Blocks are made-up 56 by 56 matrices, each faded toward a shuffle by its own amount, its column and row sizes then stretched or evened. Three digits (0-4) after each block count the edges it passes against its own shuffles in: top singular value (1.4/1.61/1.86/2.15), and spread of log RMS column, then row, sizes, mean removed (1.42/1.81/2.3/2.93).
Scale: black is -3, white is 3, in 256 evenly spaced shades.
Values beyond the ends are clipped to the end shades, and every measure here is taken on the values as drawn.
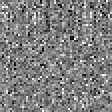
1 1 1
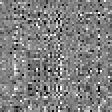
4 3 1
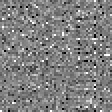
2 2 1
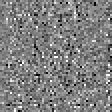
0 2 1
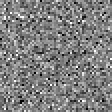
2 0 1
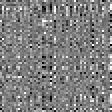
4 4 3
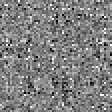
0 2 2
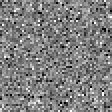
0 1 0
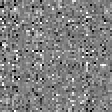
2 3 1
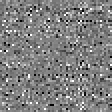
3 1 3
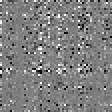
2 4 3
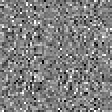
3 2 1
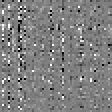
1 4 2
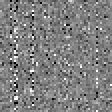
0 3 0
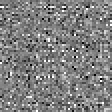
2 1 2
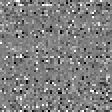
2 1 3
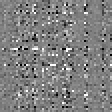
1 4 3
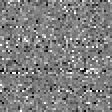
0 0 3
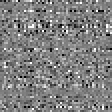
3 1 4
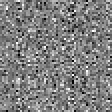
2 3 0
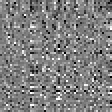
4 3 1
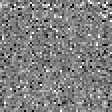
2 1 2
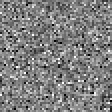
0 0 0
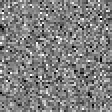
0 1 0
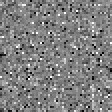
0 0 1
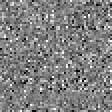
1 0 2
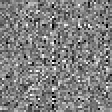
2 2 0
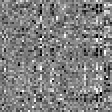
4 3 1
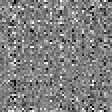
1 4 2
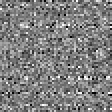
2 0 3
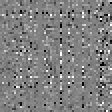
0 4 2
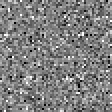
0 1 1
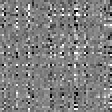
4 4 3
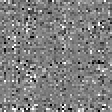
0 3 3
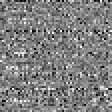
2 0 3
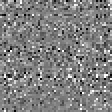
3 2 3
